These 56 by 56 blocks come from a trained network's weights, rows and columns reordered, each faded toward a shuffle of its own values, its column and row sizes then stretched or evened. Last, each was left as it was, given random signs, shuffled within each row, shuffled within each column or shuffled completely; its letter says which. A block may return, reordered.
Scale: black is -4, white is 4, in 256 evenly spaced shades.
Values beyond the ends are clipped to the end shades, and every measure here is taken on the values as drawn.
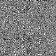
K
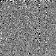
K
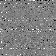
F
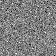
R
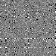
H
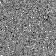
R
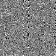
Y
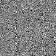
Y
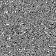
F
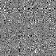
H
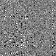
K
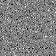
F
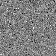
R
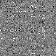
K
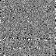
K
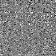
K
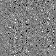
Y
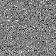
F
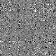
K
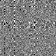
H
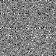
F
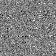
F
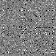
K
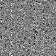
Y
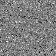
F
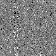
Y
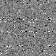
F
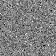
R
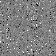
Y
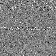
F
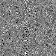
Y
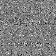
F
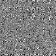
K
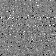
F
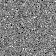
R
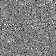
F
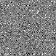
K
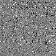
K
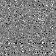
K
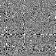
K
